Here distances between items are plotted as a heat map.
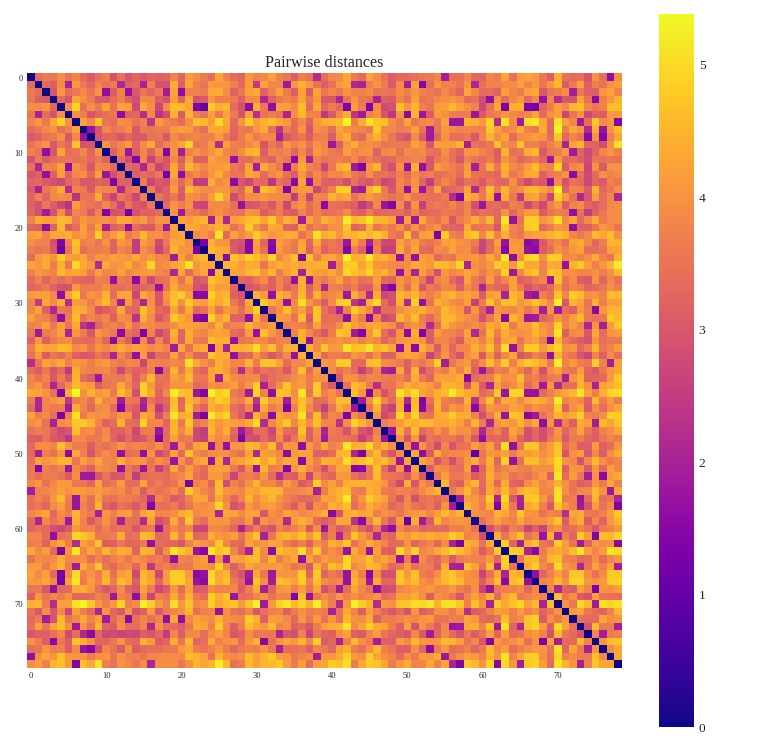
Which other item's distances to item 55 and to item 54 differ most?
21
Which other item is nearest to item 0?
77
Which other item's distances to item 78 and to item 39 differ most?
6
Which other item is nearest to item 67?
4
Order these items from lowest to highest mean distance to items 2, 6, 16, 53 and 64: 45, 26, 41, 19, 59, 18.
18, 19, 26, 59, 41, 45
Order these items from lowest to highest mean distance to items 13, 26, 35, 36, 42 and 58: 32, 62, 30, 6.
32, 62, 6, 30
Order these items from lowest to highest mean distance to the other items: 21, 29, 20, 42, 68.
68, 20, 29, 42, 21
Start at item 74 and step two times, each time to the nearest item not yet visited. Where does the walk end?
76
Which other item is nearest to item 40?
58
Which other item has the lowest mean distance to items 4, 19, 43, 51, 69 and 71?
14
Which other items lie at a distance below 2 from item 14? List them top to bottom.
11, 27, 35, 37, 69
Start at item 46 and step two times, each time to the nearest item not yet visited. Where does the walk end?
75
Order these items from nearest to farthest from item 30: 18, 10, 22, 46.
18, 22, 10, 46
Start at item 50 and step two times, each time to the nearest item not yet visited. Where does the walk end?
44
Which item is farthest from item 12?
70
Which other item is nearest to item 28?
48
